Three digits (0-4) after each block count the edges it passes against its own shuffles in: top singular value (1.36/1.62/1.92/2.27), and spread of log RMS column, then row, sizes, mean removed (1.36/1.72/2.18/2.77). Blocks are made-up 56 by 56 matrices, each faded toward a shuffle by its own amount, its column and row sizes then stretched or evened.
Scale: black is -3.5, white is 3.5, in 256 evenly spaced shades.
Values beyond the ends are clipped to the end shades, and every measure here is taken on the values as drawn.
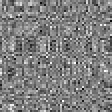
4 1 1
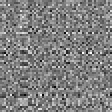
4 1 3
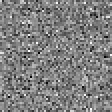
2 1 1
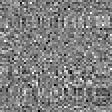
4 0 1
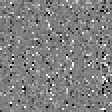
0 3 0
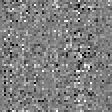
1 3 2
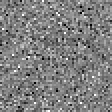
0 0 0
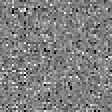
2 3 1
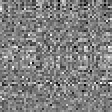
4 1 3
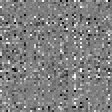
1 4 3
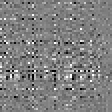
4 3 4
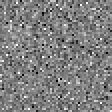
2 0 0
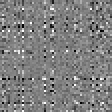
4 4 3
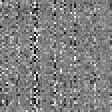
3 4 0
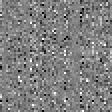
0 4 0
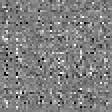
0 3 3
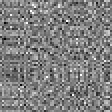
4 0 0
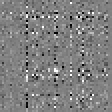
3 4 3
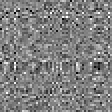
4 2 2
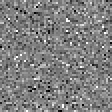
1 1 1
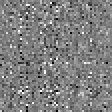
1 3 2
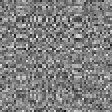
4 0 3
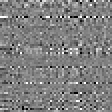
4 2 4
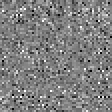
2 1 2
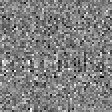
2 1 2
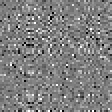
4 1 2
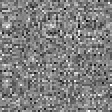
3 0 1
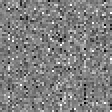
0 3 0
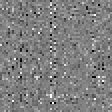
2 3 1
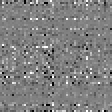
1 3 4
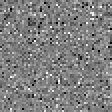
1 1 0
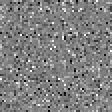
0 1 2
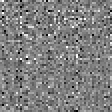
4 2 2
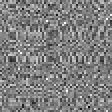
4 0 2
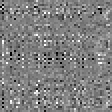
4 3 3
